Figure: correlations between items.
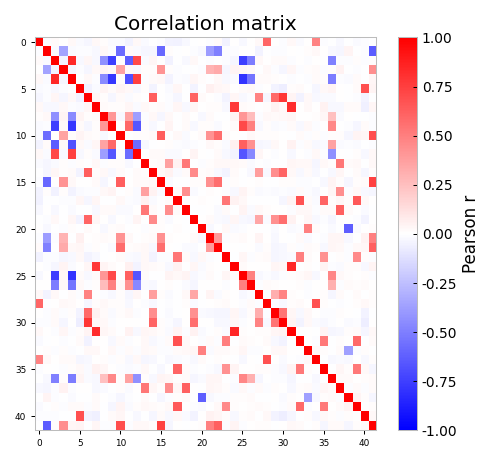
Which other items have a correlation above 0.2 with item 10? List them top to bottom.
3, 15, 21, 22, 41
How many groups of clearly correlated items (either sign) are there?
9
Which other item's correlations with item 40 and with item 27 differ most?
5
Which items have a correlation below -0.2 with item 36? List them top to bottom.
2, 4, 12
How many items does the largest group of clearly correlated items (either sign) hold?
9
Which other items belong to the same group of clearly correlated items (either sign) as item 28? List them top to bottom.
0, 34
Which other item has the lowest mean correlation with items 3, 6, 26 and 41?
1
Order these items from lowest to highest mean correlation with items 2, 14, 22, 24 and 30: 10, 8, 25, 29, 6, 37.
25, 8, 37, 10, 29, 6
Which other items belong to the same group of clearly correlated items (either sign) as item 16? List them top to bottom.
13, 18, 37
